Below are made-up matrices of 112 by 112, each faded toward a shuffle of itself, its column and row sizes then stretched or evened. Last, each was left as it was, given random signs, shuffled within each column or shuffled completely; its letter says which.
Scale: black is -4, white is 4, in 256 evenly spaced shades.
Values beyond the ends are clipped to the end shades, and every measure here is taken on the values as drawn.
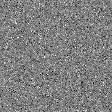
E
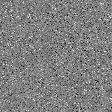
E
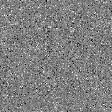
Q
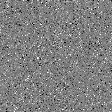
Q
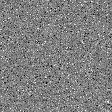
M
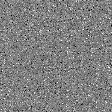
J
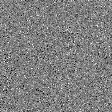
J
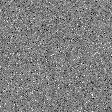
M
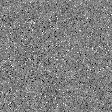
J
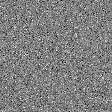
E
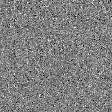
Q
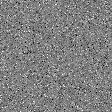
M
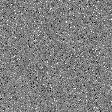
E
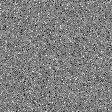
M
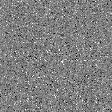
Q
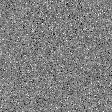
M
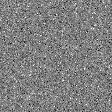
E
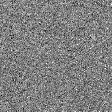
Q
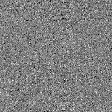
Q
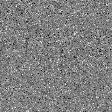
J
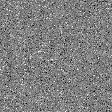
E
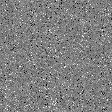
E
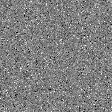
E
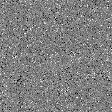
Q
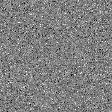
J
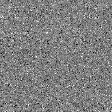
Q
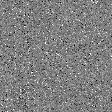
E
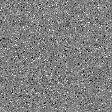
J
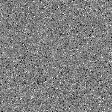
J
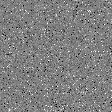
J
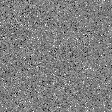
E
